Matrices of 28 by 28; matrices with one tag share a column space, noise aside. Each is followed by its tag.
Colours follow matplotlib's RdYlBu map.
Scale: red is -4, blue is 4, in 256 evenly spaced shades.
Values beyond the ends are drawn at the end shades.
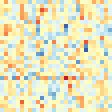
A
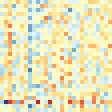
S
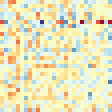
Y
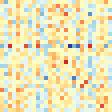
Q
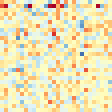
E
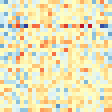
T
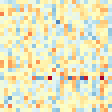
A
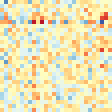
Y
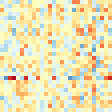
A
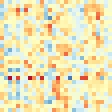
A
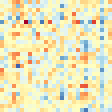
Y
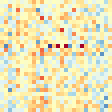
Q
